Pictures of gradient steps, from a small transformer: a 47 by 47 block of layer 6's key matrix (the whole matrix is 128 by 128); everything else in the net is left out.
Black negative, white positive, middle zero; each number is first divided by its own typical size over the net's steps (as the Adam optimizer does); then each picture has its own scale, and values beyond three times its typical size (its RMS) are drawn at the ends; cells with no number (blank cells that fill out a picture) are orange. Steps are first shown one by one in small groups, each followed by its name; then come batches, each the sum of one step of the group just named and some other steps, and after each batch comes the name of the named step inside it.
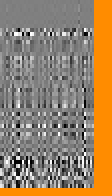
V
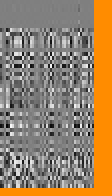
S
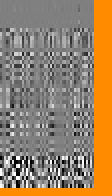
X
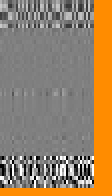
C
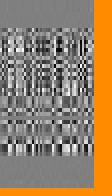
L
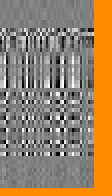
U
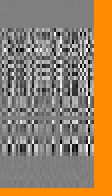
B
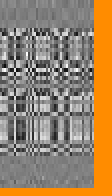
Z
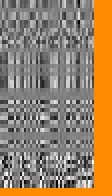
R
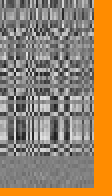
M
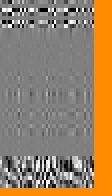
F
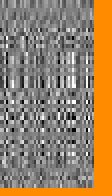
U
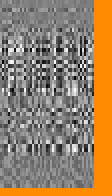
L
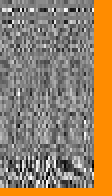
F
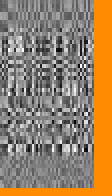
L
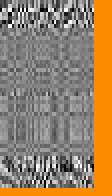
F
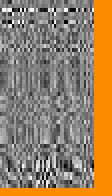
F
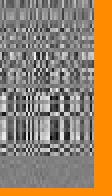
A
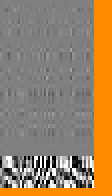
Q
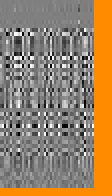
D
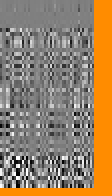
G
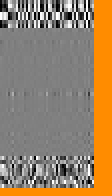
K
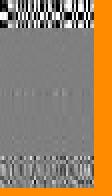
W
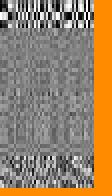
W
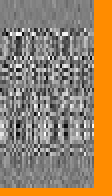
D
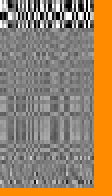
A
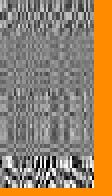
Q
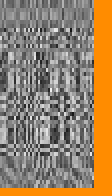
A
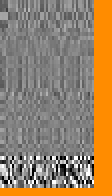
K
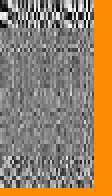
W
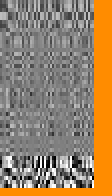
Q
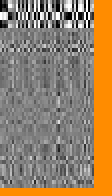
W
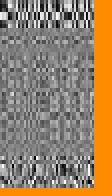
K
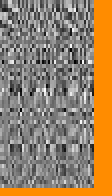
K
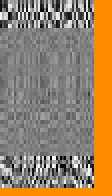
K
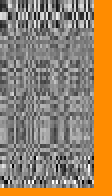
K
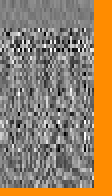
D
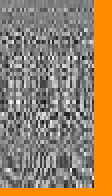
D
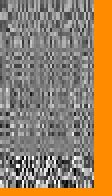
G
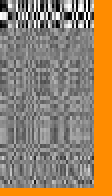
W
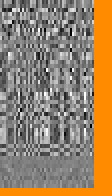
A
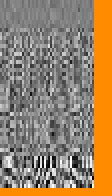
Q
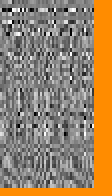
D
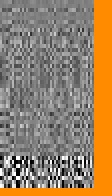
G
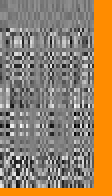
G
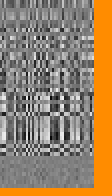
A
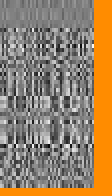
A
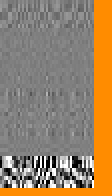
Q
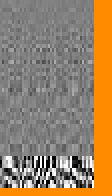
Q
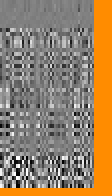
G
